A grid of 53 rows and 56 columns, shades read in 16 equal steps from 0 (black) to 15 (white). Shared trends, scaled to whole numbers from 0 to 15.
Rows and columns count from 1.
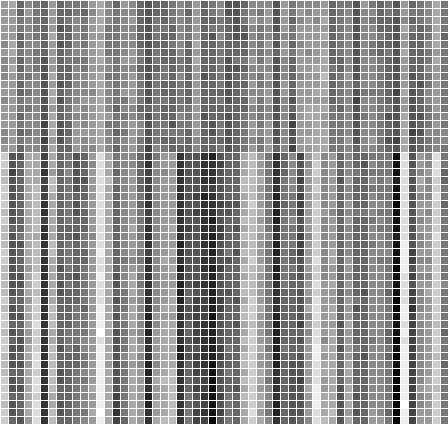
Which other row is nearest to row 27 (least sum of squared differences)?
25
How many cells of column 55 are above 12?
5
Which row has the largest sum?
53
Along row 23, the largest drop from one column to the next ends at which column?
52
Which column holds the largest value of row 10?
41
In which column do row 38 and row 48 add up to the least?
50
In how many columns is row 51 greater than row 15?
25
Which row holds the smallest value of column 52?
39
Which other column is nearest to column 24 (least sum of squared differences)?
3
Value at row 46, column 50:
1
